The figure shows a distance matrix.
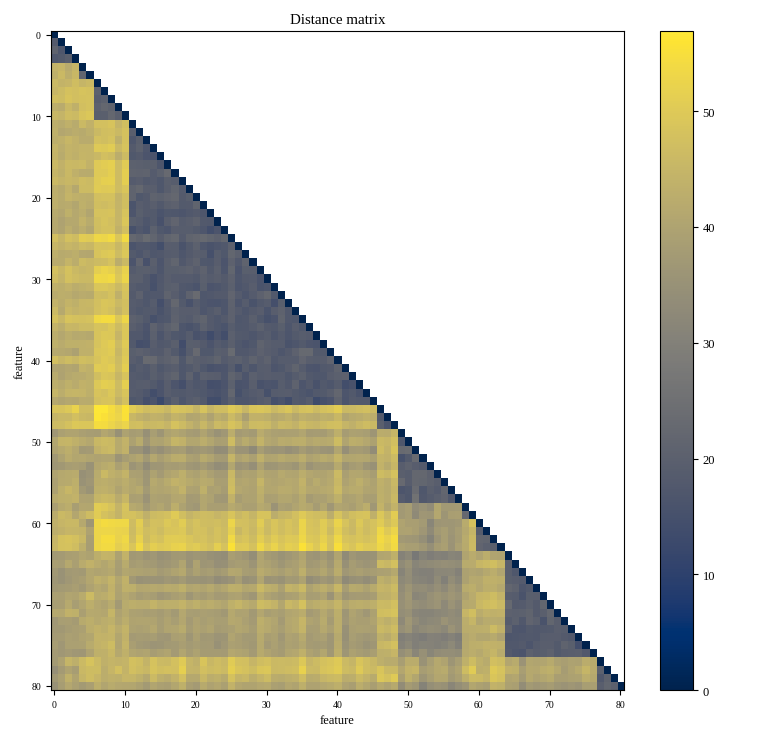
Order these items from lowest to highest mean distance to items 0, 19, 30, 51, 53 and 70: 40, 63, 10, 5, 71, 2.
71, 40, 2, 5, 63, 10
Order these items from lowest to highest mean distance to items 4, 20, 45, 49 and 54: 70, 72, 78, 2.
72, 70, 2, 78
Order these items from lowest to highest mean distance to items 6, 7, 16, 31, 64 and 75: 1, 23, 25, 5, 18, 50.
23, 18, 25, 50, 1, 5
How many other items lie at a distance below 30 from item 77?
3
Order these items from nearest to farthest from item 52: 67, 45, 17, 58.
67, 58, 45, 17
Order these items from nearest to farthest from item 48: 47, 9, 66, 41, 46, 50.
47, 46, 66, 41, 50, 9
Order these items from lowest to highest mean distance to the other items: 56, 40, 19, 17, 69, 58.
19, 17, 40, 69, 56, 58
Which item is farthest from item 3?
46
